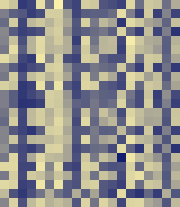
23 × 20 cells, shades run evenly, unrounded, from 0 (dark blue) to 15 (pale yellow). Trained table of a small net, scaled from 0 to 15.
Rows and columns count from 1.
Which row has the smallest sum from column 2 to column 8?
22
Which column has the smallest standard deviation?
3
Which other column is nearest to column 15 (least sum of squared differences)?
10
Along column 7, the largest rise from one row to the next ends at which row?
23
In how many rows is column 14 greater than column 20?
8
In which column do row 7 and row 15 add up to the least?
4
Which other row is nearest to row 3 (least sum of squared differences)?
13
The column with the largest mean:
7
